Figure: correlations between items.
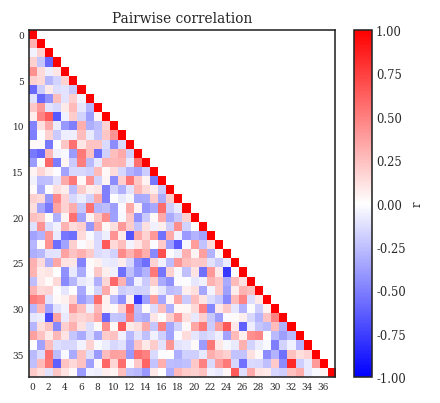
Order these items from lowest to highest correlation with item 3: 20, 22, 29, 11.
20, 11, 22, 29
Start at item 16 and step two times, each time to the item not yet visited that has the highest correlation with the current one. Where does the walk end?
32
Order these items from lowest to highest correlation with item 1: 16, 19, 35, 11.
19, 16, 35, 11
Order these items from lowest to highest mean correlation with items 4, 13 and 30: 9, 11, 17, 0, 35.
0, 9, 17, 35, 11
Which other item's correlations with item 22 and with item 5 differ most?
12
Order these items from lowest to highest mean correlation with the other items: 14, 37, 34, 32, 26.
26, 34, 14, 37, 32
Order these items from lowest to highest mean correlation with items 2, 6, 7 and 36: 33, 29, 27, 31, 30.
29, 31, 33, 27, 30
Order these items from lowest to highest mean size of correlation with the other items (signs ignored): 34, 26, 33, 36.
34, 33, 26, 36
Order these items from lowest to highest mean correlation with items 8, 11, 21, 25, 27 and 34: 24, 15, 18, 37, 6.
6, 24, 15, 18, 37
